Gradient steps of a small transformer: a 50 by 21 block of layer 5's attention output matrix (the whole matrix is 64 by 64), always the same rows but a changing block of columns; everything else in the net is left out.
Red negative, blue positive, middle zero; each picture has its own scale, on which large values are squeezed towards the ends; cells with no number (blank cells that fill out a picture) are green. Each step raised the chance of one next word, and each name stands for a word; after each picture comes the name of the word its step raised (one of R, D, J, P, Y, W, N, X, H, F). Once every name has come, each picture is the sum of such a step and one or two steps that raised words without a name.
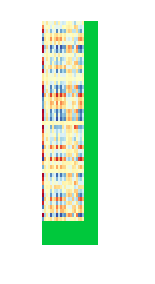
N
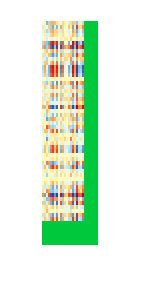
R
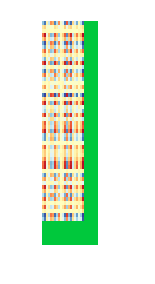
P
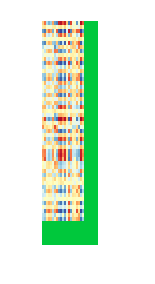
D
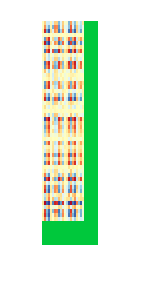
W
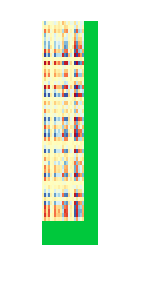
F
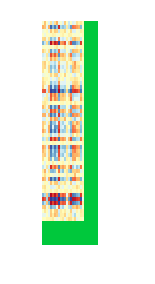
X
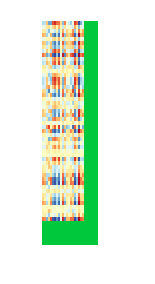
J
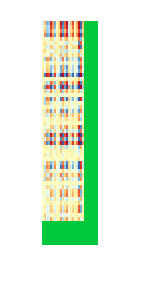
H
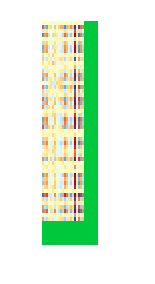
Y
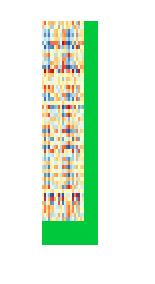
R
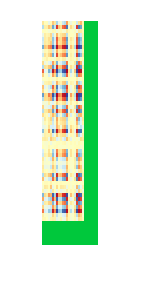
F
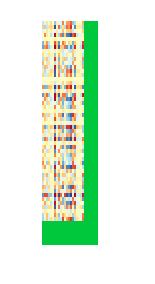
P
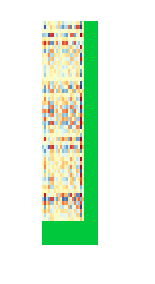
X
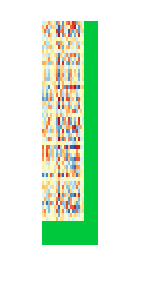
D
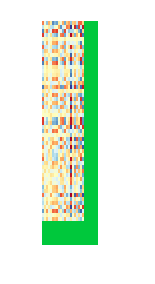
D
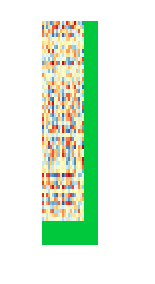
Y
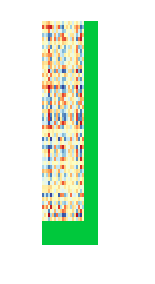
N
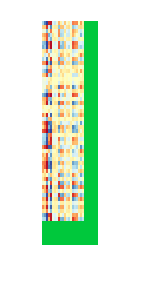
P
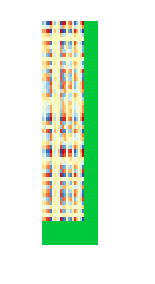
D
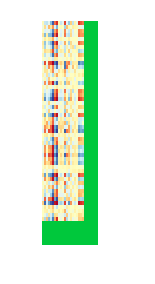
W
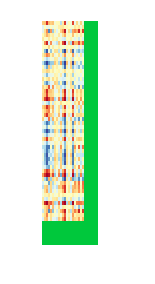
W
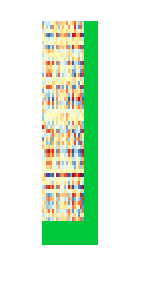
H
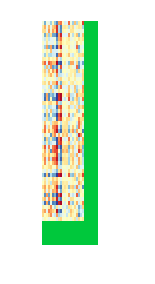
F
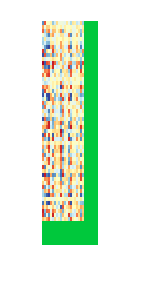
F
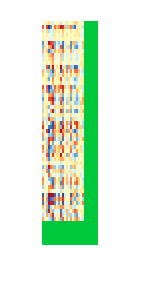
X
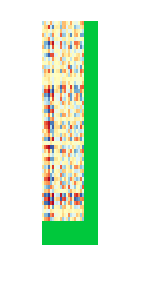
X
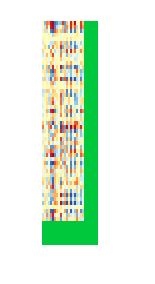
D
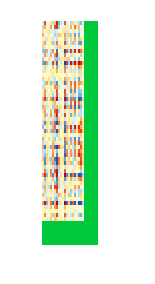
W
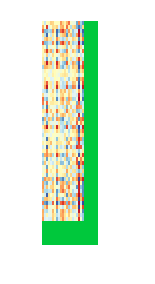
W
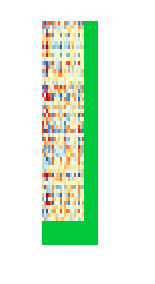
F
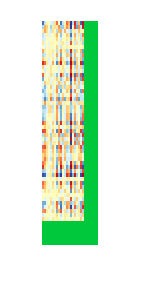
H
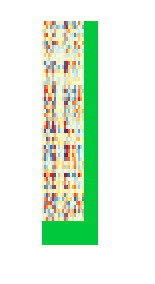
X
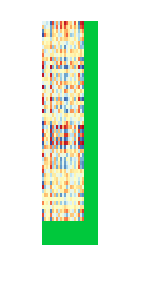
H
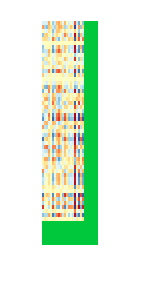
N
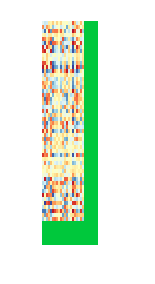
W
